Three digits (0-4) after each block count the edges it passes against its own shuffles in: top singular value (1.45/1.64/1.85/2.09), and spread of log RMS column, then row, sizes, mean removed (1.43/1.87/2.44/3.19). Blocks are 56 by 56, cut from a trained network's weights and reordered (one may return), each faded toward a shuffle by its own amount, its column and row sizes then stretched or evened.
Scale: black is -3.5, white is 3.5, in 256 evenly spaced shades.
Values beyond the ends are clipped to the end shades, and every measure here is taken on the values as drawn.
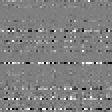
3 1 4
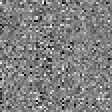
0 2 2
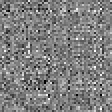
3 3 2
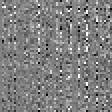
1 4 0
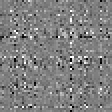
2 3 3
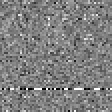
3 0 2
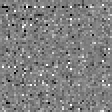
0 2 2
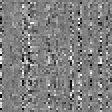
3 4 1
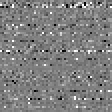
0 0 4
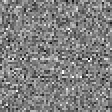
1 0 0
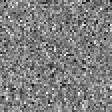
0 0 0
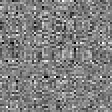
4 3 3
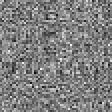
3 0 0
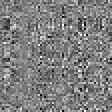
4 3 1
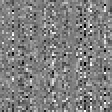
1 4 0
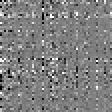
1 4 3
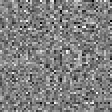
3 2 2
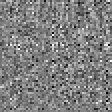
1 2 2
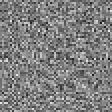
4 0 1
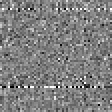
3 0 2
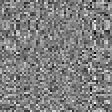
4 2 1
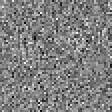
0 1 0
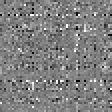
1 3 3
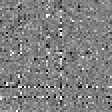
2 2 1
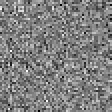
2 1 0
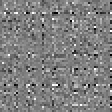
2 3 2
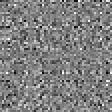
4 2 3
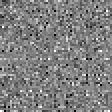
0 1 3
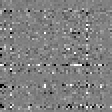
1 2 3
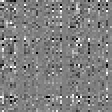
3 4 3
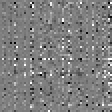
0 4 2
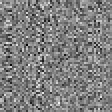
4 3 0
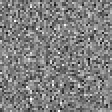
1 1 0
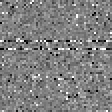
3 0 2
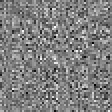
3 3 2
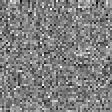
1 0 1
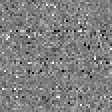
0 0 2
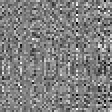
4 4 0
